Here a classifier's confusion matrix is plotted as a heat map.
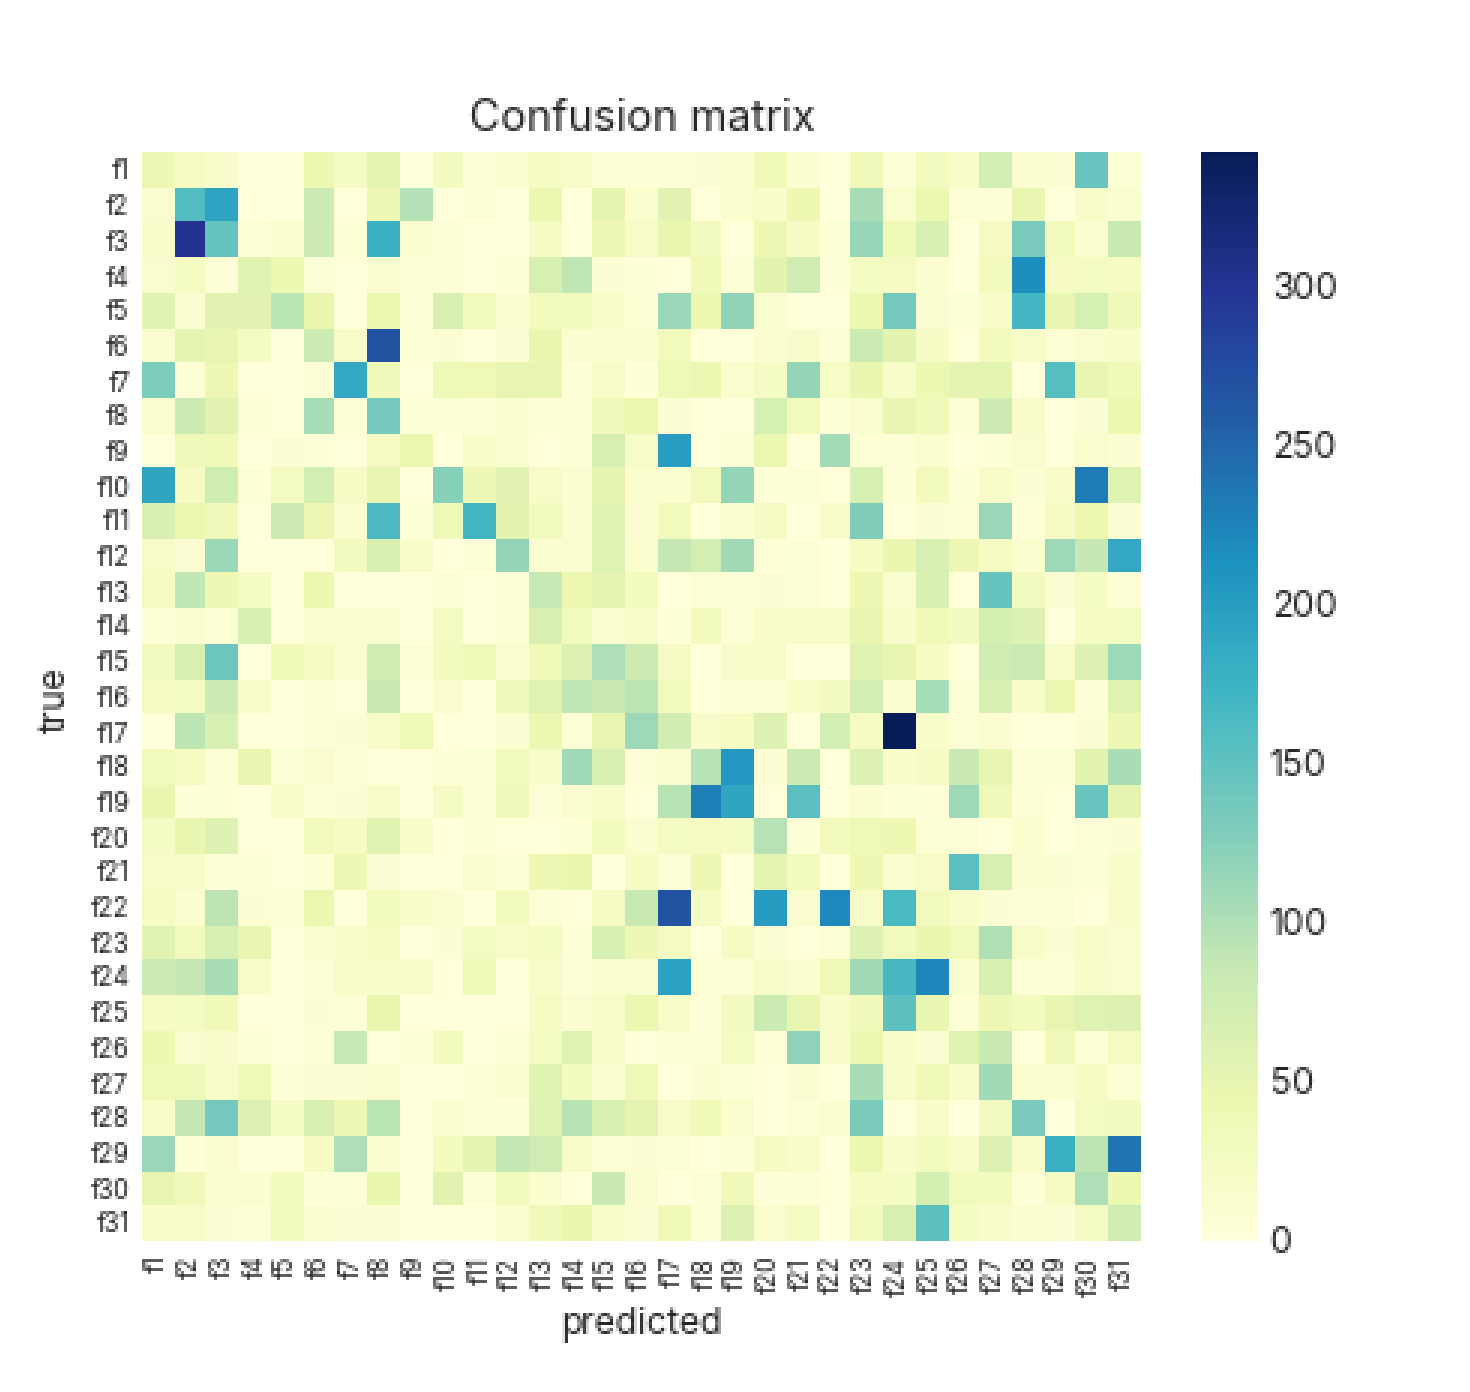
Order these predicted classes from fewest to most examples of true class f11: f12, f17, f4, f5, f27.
f4, f17, f12, f5, f27
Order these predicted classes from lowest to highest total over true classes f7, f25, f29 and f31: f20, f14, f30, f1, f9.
f9, f14, f20, f30, f1
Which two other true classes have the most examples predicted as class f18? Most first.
f19, f12
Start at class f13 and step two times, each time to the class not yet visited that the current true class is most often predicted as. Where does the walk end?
f23
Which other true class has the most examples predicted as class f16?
f17
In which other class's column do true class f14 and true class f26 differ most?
f21
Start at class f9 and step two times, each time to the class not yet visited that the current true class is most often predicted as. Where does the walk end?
f24
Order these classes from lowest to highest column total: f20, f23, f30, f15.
f20, f15, f30, f23
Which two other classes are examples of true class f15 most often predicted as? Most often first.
f3, f31
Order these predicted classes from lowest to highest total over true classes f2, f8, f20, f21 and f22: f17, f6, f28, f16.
f28, f16, f6, f17
